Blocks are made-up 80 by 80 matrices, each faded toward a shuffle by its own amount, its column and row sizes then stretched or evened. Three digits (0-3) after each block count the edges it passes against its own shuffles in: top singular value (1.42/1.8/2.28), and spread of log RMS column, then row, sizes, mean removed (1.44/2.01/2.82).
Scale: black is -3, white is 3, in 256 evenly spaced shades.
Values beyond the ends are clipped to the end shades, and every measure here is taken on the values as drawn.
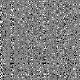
2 3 2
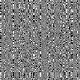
3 3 0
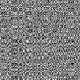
3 0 2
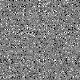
1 1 2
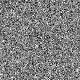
0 0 0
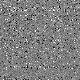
0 1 2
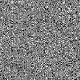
2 1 0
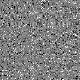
2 1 1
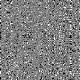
2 2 0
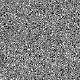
0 1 1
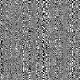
3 3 1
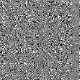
0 3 2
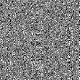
2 2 0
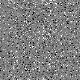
0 2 1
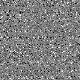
1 0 2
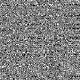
2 0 2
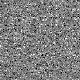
2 0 1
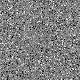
0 1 0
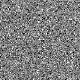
1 1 1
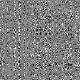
2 3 2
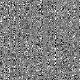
1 3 1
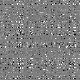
2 2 3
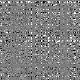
2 3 3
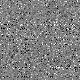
0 0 2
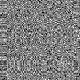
3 0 0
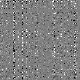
1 3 2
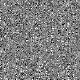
0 2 1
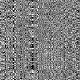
3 3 1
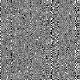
3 3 0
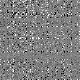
0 3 3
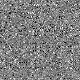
1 0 2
